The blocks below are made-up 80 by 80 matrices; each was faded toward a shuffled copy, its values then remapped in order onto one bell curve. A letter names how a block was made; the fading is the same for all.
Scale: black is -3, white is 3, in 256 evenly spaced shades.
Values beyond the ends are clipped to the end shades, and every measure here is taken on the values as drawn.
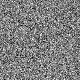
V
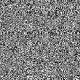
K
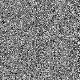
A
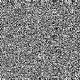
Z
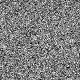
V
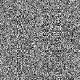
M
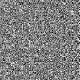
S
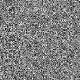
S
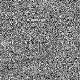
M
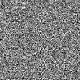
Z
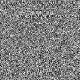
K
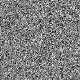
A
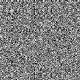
M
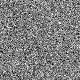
V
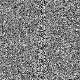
A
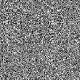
K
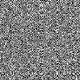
S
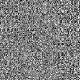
S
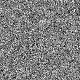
V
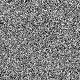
V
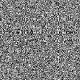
M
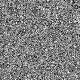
V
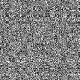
K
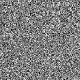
M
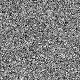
V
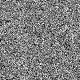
V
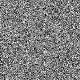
A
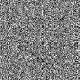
S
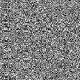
K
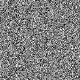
A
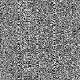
S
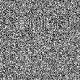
Z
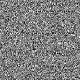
M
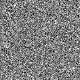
A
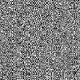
S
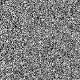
A
